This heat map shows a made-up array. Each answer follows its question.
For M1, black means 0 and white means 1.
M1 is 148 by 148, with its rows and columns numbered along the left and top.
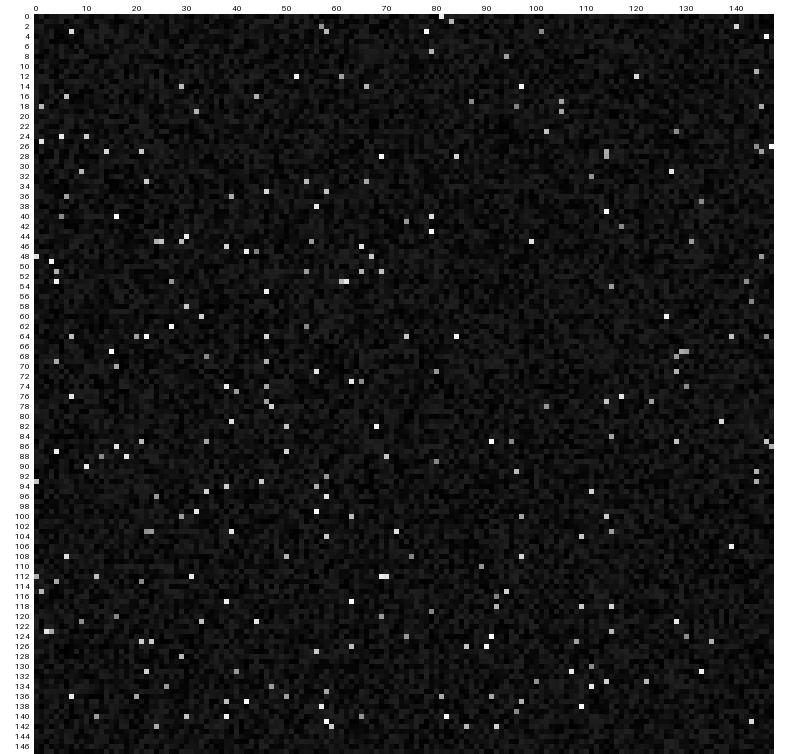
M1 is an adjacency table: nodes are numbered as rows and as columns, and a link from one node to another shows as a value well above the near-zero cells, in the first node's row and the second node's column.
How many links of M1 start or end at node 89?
2
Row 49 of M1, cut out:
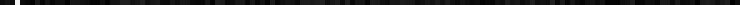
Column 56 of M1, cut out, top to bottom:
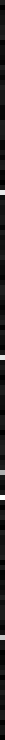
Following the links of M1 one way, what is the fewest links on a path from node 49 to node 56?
7
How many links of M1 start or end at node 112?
5
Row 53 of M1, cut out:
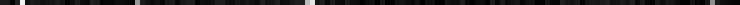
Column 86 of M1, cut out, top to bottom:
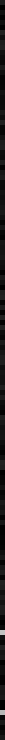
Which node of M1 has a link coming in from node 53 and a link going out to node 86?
node 142
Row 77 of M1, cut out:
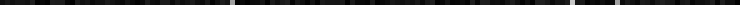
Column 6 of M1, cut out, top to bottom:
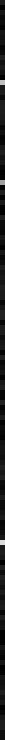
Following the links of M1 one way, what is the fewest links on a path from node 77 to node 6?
7
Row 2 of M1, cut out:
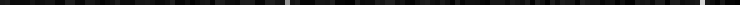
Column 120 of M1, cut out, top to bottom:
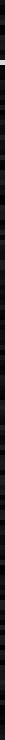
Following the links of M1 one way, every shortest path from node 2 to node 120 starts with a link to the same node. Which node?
node 140
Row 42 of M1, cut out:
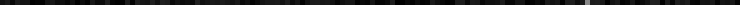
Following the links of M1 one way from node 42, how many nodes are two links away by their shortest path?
2
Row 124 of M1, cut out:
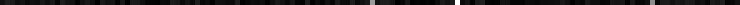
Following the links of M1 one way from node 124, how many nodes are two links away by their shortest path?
5
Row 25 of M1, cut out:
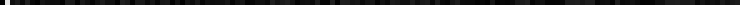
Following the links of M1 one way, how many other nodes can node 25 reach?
2
